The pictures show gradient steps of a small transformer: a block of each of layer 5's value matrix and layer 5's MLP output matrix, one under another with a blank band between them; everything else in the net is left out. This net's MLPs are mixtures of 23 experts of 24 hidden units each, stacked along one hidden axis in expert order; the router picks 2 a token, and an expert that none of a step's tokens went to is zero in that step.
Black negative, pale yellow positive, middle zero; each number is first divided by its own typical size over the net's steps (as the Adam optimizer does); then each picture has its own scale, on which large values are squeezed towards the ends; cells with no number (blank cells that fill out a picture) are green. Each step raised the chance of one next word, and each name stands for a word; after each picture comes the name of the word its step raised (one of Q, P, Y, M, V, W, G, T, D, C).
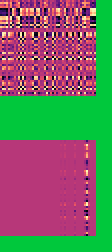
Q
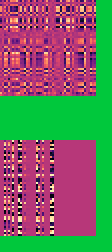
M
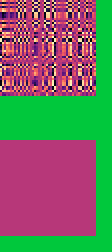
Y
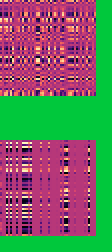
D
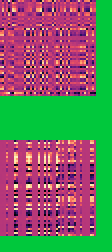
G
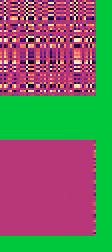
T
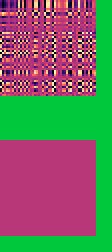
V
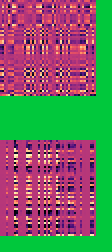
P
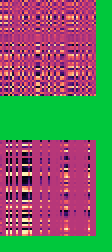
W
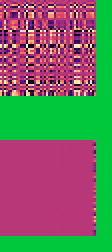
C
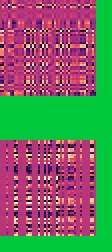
C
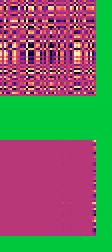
M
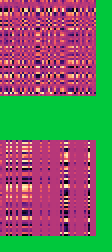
G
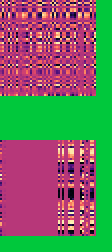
Y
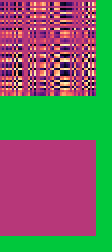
W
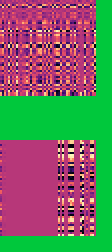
C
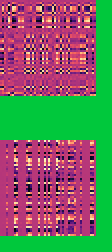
M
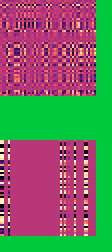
C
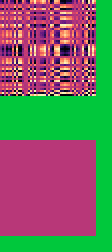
P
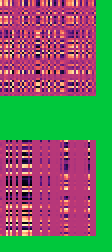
V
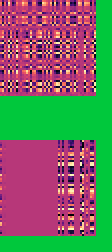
V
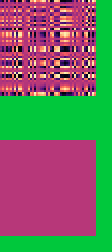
G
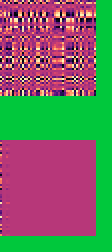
D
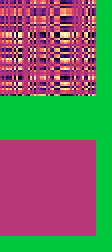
Q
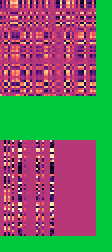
V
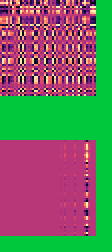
P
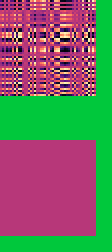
T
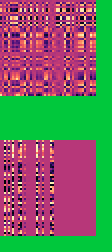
Q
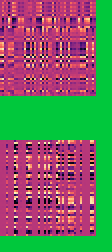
D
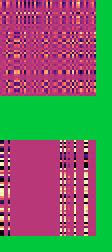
V
